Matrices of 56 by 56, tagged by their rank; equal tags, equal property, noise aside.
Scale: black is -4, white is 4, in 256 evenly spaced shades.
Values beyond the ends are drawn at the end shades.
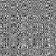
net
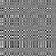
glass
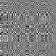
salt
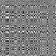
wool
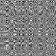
net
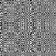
salt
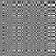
glass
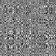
net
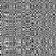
net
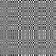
glass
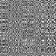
net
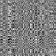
salt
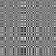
glass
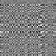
wool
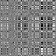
glass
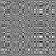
wool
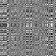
wool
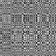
wool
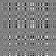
glass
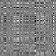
wool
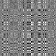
glass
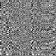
net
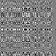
salt
